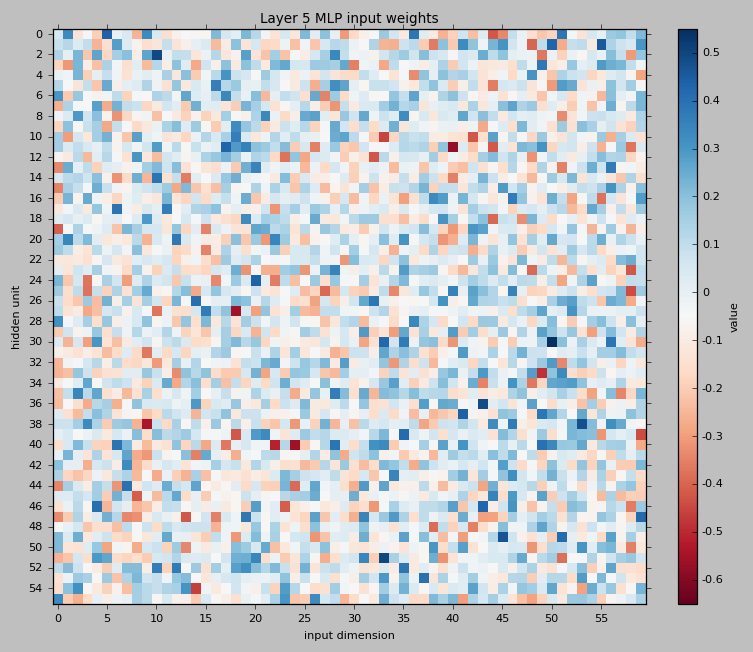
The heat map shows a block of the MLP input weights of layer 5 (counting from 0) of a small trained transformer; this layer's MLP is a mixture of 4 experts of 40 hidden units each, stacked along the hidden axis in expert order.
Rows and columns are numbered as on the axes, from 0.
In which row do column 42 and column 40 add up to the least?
11
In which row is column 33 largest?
51
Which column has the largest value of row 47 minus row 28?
31
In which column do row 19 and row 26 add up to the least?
58
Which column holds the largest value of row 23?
28
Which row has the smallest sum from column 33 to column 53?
13
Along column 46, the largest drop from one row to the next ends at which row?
17
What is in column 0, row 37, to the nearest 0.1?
0
